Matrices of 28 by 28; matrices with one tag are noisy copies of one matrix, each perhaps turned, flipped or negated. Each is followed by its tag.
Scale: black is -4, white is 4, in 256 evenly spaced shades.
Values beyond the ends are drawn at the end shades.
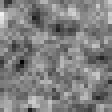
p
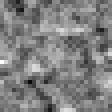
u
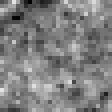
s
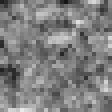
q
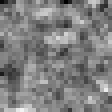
q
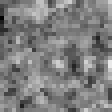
q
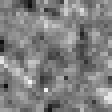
u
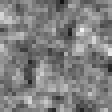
u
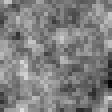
s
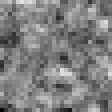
q
